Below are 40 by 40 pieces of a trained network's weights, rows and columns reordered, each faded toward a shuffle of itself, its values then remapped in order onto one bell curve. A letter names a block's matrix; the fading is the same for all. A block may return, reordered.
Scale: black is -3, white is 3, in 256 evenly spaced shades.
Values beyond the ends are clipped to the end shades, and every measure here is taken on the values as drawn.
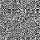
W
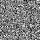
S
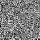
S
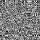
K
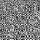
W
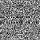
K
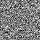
S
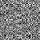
W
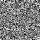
S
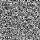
S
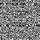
K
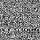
K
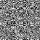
W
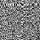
W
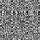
W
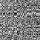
W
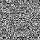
K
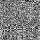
K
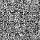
K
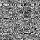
K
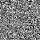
S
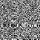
W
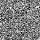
S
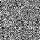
K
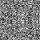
W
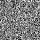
S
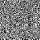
W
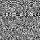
K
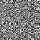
W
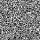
S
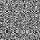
W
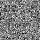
S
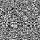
K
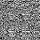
K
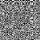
W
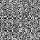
W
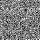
S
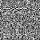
K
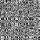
W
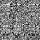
K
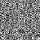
W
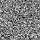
S
